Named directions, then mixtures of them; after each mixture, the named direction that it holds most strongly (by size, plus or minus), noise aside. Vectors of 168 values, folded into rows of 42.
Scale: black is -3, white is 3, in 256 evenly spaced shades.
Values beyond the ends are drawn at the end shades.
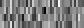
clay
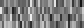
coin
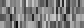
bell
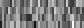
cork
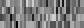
bell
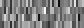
clay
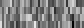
cork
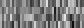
cork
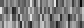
coin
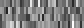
cork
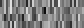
clay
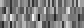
clay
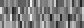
coin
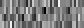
clay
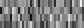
coin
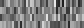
bell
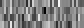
clay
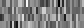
bell
